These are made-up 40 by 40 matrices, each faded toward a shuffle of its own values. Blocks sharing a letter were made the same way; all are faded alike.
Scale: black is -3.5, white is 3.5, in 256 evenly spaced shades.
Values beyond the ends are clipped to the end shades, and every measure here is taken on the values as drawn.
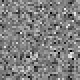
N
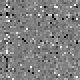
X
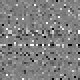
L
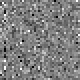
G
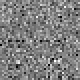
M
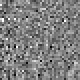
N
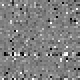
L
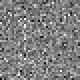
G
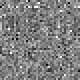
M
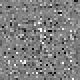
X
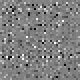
L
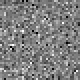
G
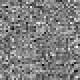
N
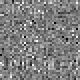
N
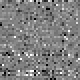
L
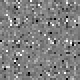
X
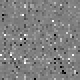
X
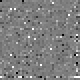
X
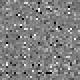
X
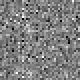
G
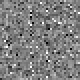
G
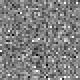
M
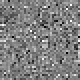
N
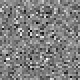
N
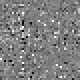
X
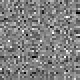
N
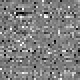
L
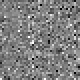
G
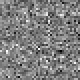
M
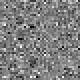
N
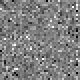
G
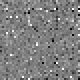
X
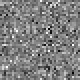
N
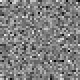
M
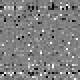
L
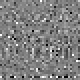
L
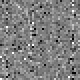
G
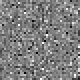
G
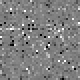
X
